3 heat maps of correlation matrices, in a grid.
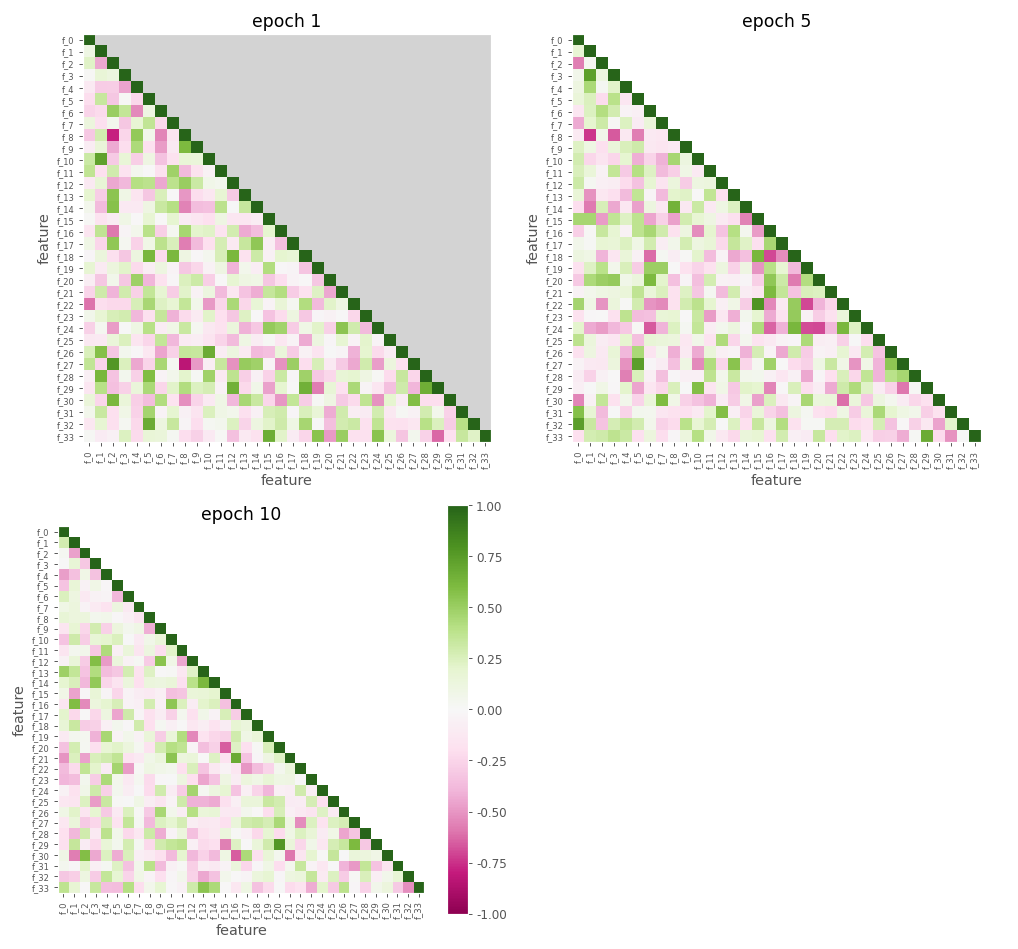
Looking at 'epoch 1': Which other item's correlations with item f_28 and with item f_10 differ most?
f_22
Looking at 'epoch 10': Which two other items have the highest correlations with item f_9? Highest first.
f_12, f_26
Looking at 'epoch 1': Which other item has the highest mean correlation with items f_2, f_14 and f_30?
f_27
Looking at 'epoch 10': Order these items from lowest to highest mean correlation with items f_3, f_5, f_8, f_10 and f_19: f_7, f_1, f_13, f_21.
f_7, f_13, f_1, f_21
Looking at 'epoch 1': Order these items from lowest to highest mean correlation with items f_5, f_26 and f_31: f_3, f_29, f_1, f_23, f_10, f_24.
f_23, f_3, f_24, f_29, f_10, f_1
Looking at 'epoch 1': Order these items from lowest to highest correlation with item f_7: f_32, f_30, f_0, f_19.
f_30, f_19, f_0, f_32
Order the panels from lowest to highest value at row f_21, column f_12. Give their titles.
epoch 5, epoch 1, epoch 10
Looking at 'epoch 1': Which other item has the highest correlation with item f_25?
f_6
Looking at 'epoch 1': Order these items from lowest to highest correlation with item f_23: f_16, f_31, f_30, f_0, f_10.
f_16, f_31, f_0, f_10, f_30
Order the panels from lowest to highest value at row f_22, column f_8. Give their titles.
epoch 5, epoch 10, epoch 1
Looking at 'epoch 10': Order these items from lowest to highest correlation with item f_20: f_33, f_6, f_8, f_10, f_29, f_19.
f_8, f_33, f_6, f_19, f_10, f_29
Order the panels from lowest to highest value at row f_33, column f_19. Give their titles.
epoch 10, epoch 5, epoch 1
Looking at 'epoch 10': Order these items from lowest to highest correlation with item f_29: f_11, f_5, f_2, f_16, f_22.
f_22, f_2, f_5, f_16, f_11
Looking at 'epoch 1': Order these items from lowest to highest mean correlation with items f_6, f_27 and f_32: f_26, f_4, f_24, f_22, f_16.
f_4, f_26, f_16, f_24, f_22
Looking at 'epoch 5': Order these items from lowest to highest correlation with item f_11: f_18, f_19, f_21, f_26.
f_18, f_19, f_21, f_26
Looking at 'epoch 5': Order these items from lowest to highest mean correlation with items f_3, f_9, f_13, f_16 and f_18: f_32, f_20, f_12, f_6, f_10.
f_12, f_10, f_6, f_20, f_32
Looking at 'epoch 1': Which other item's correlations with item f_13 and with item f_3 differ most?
f_21
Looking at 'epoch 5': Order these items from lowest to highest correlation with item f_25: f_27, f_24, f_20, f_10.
f_27, f_24, f_20, f_10
